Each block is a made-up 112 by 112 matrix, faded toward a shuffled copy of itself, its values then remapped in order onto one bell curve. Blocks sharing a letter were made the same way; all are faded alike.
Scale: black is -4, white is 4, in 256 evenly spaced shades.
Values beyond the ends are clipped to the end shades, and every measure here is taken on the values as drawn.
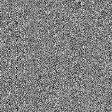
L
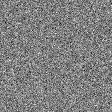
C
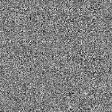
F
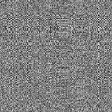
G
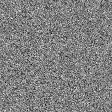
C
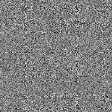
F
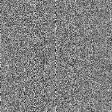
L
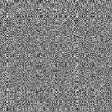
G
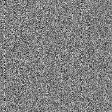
L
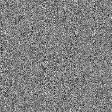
L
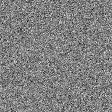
C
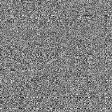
F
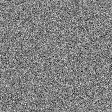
C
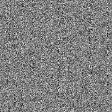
L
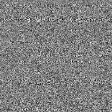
F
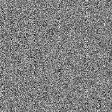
L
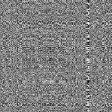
G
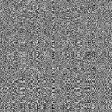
G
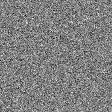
C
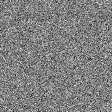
C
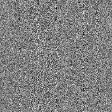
L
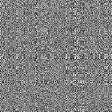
G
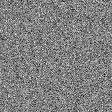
C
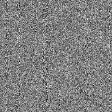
L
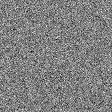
C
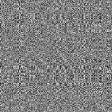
G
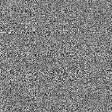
F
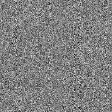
L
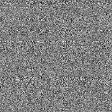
F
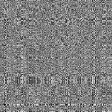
G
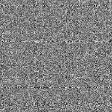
F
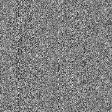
L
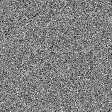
C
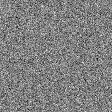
C
